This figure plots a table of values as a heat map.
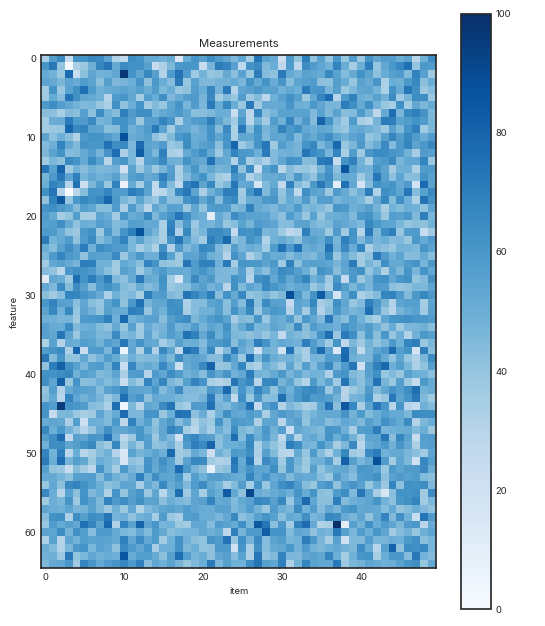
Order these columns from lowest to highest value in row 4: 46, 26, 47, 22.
22, 26, 47, 46
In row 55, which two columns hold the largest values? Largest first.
26, 23
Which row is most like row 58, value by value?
18
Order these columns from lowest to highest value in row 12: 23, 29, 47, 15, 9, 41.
47, 29, 23, 41, 15, 9
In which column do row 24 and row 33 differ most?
32
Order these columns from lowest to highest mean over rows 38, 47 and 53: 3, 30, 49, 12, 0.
3, 49, 30, 12, 0
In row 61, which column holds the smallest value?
38
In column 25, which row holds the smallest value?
1
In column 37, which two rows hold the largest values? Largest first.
59, 11
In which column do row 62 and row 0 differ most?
17
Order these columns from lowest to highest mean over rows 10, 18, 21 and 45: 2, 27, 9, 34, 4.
4, 34, 9, 27, 2
